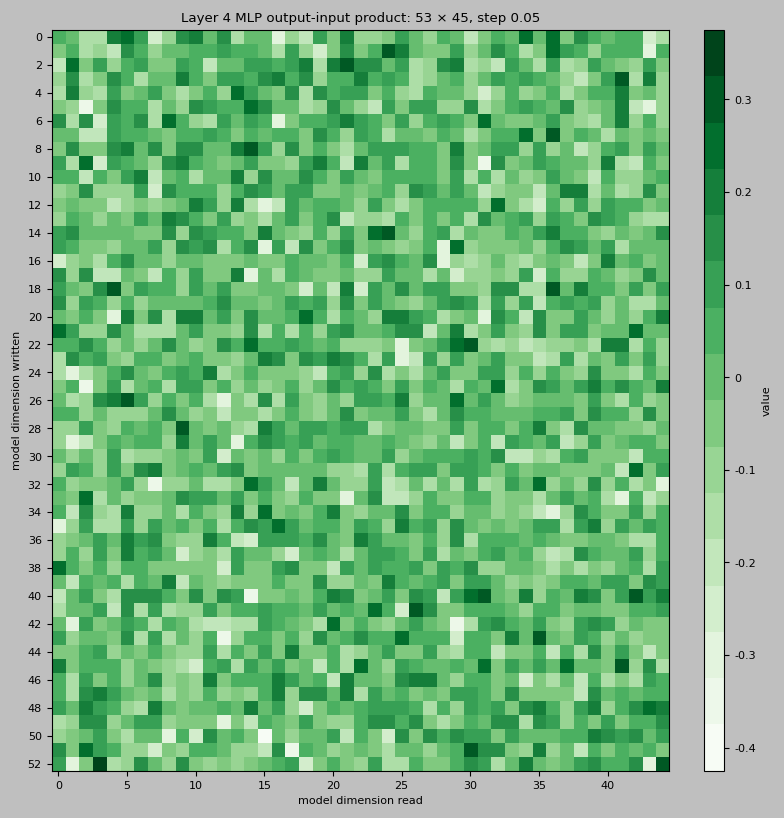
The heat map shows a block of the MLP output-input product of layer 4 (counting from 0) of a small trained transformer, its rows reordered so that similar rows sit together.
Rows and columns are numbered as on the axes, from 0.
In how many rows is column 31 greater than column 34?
32
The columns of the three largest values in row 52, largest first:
3, 44, 34
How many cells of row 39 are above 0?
18
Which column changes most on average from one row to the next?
14
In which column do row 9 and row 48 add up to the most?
2
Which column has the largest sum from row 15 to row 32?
21
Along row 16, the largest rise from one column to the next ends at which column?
23
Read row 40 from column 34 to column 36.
0.2 -0.1 0.05
